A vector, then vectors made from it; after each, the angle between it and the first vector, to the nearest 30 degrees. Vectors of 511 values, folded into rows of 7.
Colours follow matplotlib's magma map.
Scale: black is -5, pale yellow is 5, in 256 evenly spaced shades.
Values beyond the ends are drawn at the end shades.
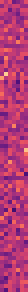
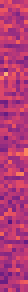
30 degrees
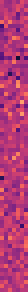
90 degrees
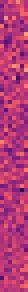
90 degrees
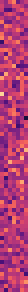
60 degrees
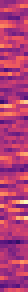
90 degrees
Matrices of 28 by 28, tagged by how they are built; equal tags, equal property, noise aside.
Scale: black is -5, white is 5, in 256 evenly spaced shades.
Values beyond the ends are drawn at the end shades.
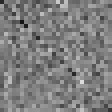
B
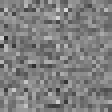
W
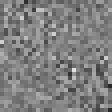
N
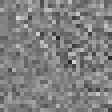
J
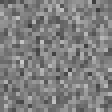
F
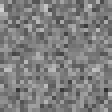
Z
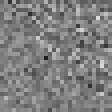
J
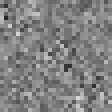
N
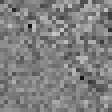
J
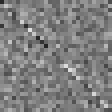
B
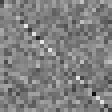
B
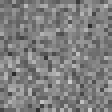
F
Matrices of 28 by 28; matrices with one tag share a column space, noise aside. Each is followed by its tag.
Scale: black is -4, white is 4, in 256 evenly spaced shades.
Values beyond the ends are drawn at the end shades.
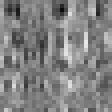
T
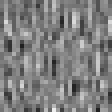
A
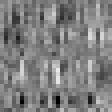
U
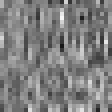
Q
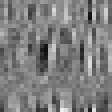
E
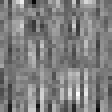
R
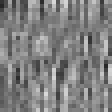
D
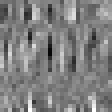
E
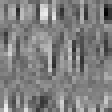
E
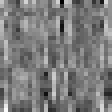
R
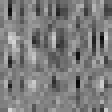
T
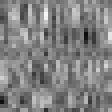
U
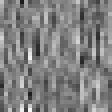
Q
